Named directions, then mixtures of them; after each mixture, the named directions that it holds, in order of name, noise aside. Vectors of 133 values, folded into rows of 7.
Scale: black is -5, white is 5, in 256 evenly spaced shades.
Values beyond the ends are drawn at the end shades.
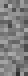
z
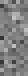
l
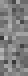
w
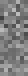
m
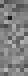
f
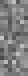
w.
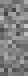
l, m.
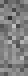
f, m.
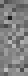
f.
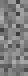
m, w.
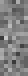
w.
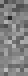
f.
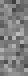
f, w.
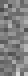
z.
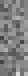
l, z.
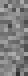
z.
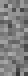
z.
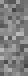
f, w.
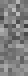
m.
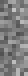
w, z.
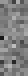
l, w.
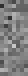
f, l.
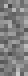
z.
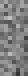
f, z.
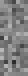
w.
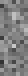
l.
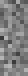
m, w.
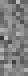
m, w.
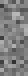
l.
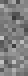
l.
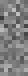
m.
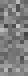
m.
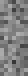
w, z.
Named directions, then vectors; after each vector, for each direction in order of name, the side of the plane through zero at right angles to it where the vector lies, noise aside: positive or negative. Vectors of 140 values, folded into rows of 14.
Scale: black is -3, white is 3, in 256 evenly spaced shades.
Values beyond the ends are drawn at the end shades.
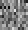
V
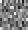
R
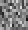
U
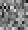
positive, positive, positive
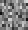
negative, positive, negative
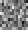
positive, negative, positive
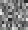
positive, negative, positive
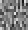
positive, positive, negative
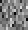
negative, positive, positive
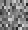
negative, positive, negative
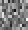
positive, negative, negative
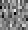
negative, positive, positive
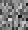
negative, positive, negative
